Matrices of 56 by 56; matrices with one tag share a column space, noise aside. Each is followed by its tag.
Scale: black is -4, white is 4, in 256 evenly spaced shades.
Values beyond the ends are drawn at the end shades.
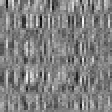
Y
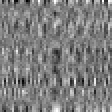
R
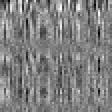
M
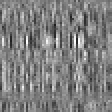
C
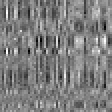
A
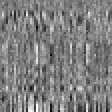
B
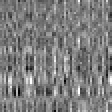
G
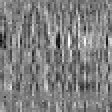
C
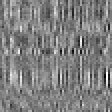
A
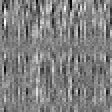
M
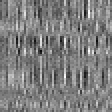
A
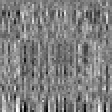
B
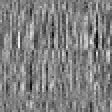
C
